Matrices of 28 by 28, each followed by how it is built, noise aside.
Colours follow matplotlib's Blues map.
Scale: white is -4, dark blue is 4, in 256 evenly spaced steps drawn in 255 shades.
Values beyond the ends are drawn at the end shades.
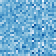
uneven columns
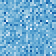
low rank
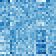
low rank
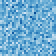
repeating rows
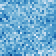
smooth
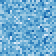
repeating rows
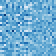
low rank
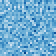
noise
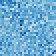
block diagonal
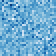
block diagonal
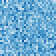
noise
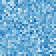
block diagonal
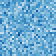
noise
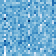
uneven columns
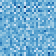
low rank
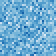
noise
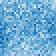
smooth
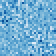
block diagonal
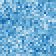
smooth
